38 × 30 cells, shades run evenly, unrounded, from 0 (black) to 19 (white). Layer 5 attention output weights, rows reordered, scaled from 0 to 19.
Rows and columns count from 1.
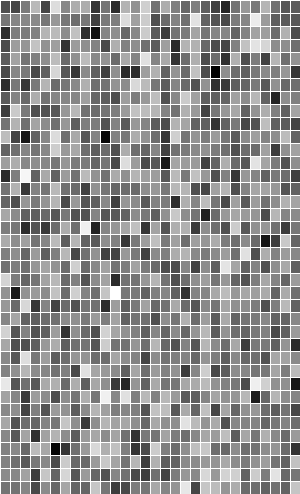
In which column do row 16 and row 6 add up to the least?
22
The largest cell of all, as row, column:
23, 12
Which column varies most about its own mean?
6
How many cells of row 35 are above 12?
8
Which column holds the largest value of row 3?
15
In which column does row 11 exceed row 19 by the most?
27
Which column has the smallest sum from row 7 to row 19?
17
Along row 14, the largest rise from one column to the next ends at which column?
3
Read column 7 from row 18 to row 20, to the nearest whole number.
13 7 14
